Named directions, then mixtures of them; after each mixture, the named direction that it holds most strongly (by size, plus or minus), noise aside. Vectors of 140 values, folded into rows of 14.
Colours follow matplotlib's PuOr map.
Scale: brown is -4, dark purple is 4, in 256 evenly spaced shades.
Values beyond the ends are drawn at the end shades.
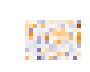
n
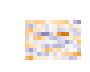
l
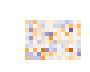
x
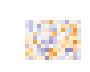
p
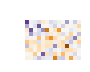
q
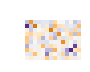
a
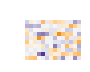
l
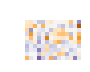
n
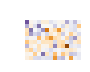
q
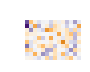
a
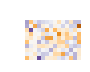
n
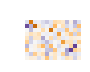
a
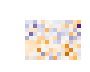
n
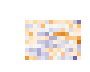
l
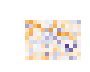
a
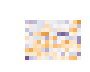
l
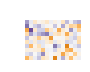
q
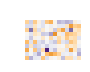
x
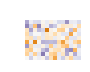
p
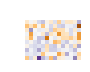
n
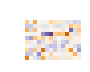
x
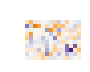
a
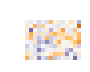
n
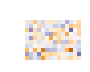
x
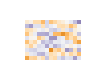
l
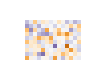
q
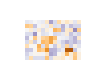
p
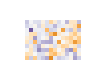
p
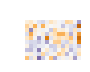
n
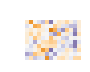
p
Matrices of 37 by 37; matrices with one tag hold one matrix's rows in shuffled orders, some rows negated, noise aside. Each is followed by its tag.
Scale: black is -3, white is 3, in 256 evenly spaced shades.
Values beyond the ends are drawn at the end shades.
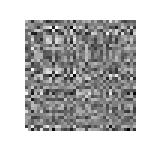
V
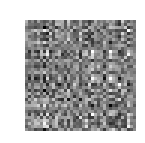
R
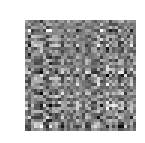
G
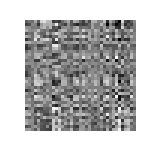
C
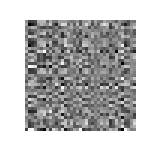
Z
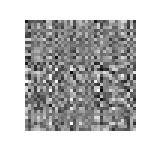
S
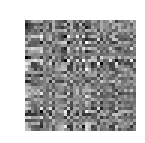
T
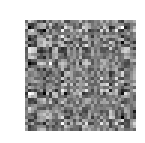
Z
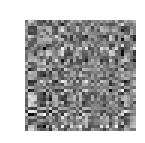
Z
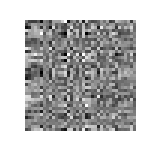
T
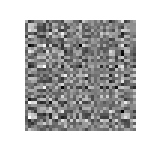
Z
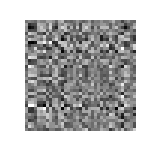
Z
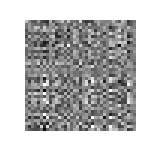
R
